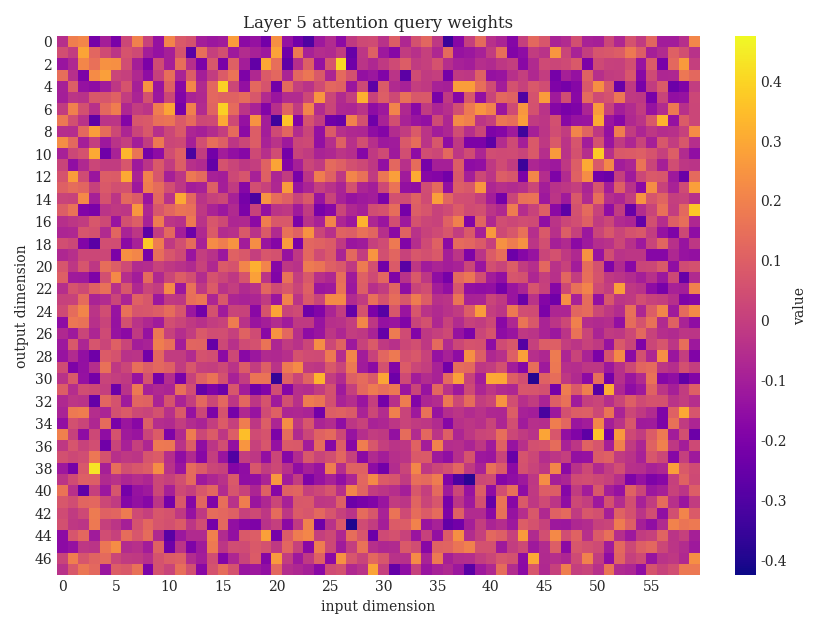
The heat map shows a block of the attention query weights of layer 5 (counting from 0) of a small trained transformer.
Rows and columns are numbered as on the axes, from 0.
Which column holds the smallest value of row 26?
30
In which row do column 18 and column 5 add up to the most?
21
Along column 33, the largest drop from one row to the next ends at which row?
13
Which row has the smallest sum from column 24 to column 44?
8
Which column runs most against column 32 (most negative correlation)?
59
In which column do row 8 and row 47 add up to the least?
43
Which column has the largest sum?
9
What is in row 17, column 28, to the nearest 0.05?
0.15
